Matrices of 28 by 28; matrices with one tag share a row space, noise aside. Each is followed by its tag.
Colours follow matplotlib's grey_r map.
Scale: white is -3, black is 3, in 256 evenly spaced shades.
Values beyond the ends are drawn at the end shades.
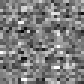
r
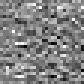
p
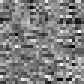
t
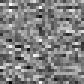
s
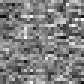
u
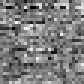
u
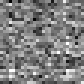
s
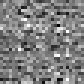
r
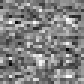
s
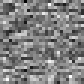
u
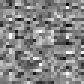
s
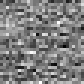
p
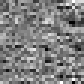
t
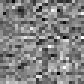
p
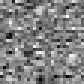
s
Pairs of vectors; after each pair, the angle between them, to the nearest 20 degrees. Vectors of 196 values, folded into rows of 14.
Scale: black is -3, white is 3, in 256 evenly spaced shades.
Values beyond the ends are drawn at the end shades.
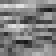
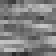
100 degrees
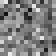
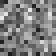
160 degrees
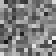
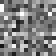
100 degrees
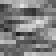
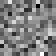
80 degrees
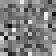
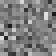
20 degrees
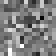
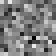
80 degrees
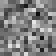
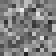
140 degrees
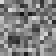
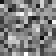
160 degrees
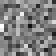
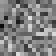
140 degrees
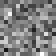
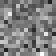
20 degrees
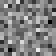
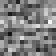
140 degrees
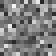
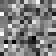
40 degrees
